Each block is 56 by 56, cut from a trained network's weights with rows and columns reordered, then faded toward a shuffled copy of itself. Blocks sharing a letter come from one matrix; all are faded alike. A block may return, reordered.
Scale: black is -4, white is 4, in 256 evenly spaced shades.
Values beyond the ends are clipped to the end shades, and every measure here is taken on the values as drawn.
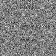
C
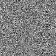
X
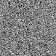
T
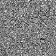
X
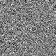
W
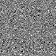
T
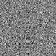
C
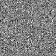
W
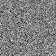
W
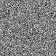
W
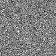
T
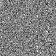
X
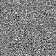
W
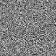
X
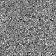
T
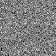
X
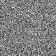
W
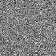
X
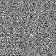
C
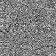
C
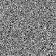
X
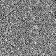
W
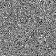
X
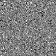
T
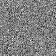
X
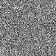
X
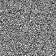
X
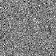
T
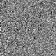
X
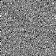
T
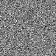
W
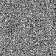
C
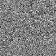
T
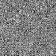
C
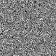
X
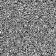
C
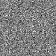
C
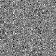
T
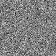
W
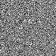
W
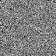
W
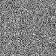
C
